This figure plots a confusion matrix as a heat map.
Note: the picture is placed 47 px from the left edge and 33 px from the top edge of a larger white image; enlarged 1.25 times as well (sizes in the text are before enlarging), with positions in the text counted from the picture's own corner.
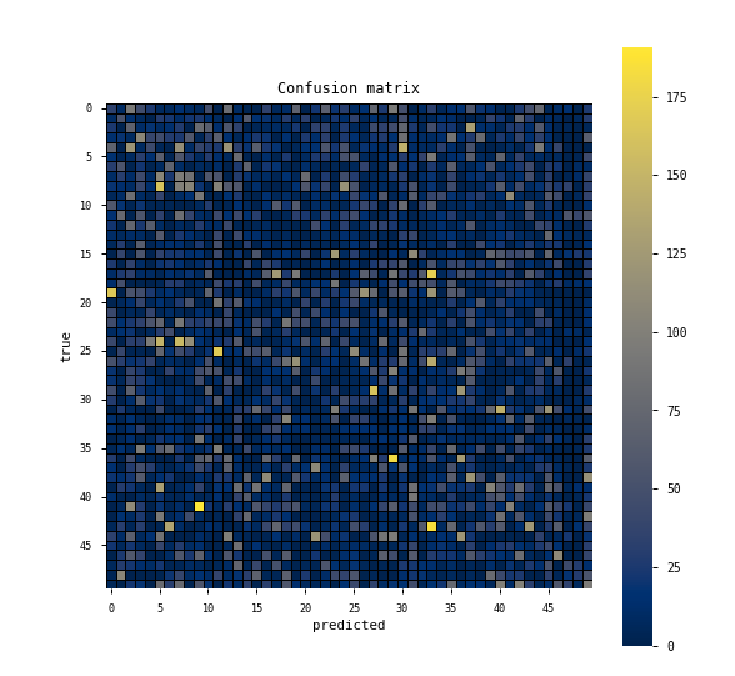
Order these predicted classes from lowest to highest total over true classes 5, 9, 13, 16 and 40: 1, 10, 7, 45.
1, 10, 7, 45
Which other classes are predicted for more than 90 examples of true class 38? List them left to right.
16, 37, 49
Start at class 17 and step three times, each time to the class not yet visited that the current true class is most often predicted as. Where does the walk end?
6
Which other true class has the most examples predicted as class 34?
31
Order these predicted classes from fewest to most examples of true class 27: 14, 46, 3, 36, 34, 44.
14, 34, 3, 44, 46, 36
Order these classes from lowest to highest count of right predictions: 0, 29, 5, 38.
0, 38, 5, 29
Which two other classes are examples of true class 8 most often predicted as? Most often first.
5, 24
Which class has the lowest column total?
48
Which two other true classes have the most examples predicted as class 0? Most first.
19, 4
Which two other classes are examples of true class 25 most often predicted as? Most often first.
11, 30
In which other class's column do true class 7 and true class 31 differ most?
40
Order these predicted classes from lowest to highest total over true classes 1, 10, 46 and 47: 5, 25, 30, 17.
5, 25, 17, 30
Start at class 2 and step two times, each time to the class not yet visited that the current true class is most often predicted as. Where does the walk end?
21
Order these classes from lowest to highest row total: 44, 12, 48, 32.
12, 32, 48, 44
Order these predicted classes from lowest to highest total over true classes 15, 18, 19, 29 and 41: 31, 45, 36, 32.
32, 45, 36, 31
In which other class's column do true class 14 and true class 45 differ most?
13
